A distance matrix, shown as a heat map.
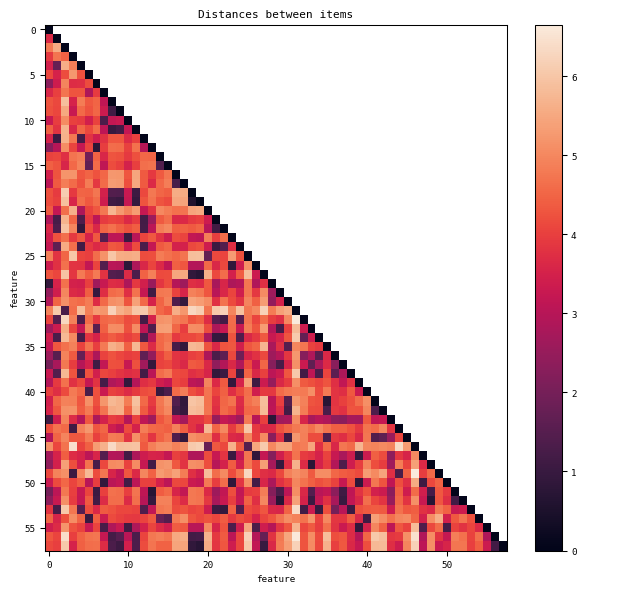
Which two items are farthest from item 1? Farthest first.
31, 2
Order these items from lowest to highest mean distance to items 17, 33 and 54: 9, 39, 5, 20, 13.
13, 5, 39, 20, 9
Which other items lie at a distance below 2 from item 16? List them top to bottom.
17, 30, 35, 41, 42, 45
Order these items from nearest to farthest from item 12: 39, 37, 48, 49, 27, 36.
36, 37, 48, 39, 27, 49
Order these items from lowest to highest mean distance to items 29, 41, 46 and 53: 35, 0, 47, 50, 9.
35, 0, 47, 50, 9
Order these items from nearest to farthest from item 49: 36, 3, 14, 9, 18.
3, 9, 18, 36, 14
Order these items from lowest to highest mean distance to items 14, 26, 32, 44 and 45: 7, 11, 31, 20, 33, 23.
23, 7, 11, 33, 20, 31
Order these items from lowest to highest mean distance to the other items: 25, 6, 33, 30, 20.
6, 33, 30, 20, 25
